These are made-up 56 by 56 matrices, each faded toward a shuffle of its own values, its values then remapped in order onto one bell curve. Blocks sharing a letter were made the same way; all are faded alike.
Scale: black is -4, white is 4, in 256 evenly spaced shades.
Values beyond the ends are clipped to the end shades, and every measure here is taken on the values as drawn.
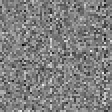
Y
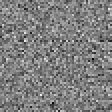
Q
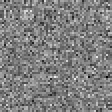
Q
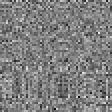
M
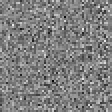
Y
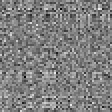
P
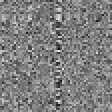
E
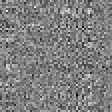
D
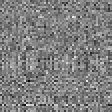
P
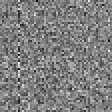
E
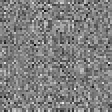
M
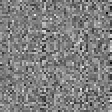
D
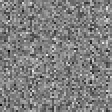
Y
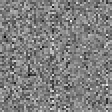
Y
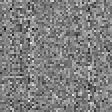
Y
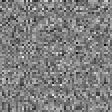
P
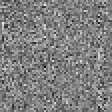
Y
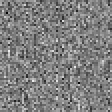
Y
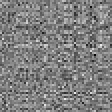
M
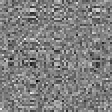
M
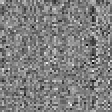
D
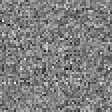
Q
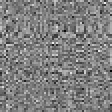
M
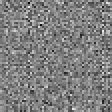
D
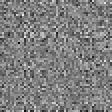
M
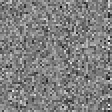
Y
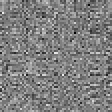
P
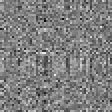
P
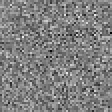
Q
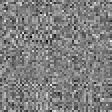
M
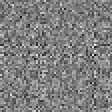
P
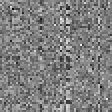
D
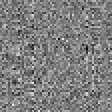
D
